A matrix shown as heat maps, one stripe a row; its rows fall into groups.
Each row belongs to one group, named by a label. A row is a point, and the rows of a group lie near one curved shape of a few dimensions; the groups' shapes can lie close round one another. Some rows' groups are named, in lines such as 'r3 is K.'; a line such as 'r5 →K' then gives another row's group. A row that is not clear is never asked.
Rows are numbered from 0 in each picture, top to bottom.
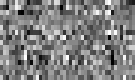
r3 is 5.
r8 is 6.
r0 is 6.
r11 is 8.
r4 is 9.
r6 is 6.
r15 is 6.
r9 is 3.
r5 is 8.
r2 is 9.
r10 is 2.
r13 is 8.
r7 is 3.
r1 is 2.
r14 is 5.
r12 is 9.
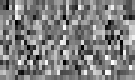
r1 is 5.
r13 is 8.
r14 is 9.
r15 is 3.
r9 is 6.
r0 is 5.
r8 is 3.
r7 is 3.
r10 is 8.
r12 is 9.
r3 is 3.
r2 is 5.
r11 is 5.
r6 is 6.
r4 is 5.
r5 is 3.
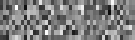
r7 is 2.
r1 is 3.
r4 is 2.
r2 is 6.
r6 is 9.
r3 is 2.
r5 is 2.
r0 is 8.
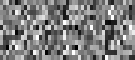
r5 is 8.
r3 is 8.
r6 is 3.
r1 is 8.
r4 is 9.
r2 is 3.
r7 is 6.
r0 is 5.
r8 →2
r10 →9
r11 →3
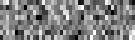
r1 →3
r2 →9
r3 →5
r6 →3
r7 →8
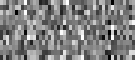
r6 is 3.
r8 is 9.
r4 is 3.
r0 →8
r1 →2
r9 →9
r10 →3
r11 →3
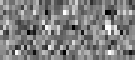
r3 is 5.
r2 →9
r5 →9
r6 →6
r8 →9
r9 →2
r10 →3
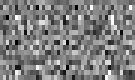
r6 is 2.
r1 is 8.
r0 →8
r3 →5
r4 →8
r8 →5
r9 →9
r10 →9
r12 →9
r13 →5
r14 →3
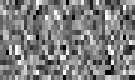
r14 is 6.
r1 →6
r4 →3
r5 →3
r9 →3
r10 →5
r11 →3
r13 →8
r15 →3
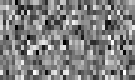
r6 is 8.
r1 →9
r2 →2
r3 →3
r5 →3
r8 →8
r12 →3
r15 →3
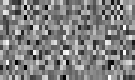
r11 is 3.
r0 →2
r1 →2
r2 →2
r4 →9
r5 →8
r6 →2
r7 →3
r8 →5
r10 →8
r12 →5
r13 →3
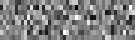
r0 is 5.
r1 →8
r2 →3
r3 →8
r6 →8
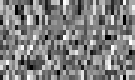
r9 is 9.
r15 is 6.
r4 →6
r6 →2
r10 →8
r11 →2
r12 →9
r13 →6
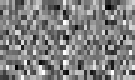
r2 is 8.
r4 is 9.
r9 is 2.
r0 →3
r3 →8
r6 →2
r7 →8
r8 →2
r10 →9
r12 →8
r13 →3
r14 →8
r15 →9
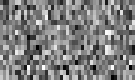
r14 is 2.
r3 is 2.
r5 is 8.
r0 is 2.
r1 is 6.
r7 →6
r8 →8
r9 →5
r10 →3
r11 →8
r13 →8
